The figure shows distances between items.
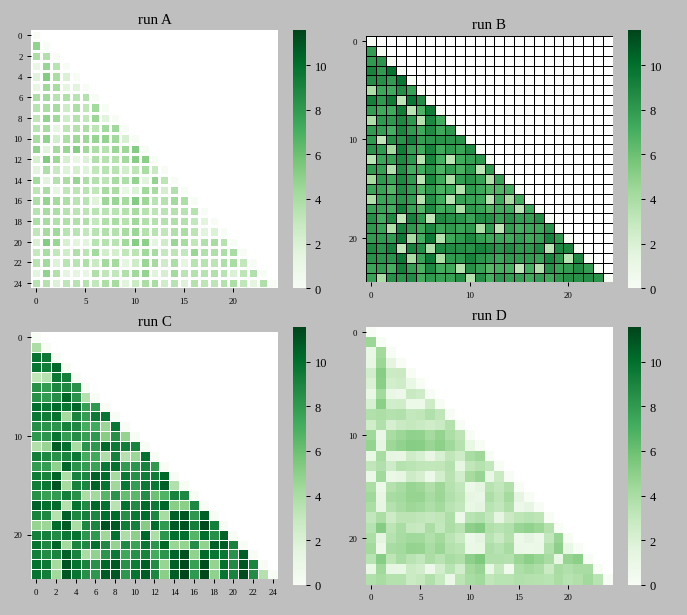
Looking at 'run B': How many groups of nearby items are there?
6
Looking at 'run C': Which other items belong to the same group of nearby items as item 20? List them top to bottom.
7, 9, 10, 12
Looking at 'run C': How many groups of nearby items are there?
5
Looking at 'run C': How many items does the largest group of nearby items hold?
6
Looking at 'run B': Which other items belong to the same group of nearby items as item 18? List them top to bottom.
3, 6, 21
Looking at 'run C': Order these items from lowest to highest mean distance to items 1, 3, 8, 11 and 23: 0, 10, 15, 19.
0, 15, 19, 10
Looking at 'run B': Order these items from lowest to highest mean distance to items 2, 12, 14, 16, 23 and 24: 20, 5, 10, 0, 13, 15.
5, 0, 15, 13, 10, 20
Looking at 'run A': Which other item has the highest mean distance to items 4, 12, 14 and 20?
10
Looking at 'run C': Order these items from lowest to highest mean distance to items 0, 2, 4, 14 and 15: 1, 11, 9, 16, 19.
1, 11, 19, 16, 9
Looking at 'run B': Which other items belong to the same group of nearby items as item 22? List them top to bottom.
4, 7, 20
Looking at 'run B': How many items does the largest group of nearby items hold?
6
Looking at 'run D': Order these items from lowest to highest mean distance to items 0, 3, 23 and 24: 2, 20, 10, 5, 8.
2, 5, 8, 20, 10
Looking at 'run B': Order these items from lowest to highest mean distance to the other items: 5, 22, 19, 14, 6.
5, 14, 19, 22, 6
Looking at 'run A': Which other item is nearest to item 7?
8
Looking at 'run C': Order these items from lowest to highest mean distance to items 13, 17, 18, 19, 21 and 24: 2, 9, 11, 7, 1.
2, 1, 9, 11, 7
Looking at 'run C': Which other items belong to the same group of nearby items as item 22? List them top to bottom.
5, 6, 16
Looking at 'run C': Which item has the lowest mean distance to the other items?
16
